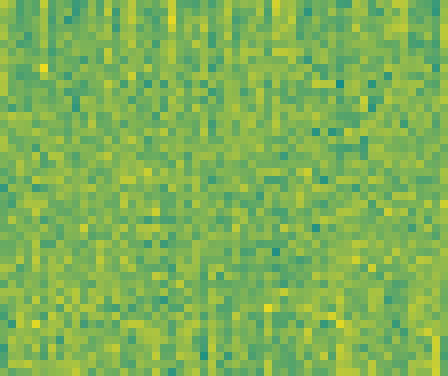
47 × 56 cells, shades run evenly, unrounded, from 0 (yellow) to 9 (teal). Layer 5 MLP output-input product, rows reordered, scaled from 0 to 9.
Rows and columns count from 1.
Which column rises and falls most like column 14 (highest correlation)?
29
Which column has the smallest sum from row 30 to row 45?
43
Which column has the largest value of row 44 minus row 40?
42
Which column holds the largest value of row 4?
15
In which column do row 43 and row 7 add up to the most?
8
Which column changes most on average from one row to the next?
21
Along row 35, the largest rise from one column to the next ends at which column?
28
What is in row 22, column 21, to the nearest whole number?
3
